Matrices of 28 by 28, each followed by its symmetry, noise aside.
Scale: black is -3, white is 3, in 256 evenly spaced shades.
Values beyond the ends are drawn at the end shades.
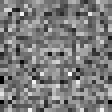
mirrored left to right.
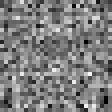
mirrored left to right.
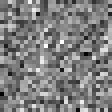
no symmetry.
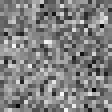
antisymmetric.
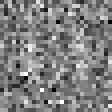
same after a half turn.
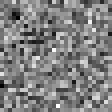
symmetric.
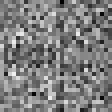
mirrored top to bottom.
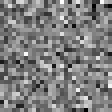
antisymmetric.
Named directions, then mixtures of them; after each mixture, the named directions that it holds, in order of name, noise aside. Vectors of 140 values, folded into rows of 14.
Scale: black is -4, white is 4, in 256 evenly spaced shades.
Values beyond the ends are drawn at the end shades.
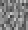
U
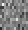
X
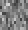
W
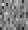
W, X.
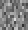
U, W.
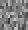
U, X.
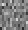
W, X.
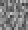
U.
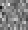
W, X.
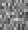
U, X.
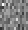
X.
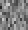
W.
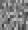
U, X.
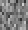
U, W.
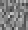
U.
